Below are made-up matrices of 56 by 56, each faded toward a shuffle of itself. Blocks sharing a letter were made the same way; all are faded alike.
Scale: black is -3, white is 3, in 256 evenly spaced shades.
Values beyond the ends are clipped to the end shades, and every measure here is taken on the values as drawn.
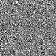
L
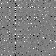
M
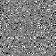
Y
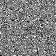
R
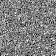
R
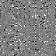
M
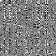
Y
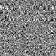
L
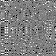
M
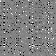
M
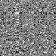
L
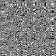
Y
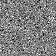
R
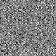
L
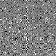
Y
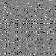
M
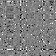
M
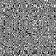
Y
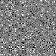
Y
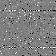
M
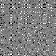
M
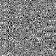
L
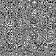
L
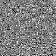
L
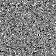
R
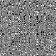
Y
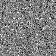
R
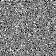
R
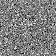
R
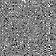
Y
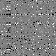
M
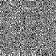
L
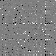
M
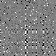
M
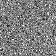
R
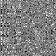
Y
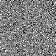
L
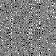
Y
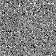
R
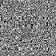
L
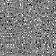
Y
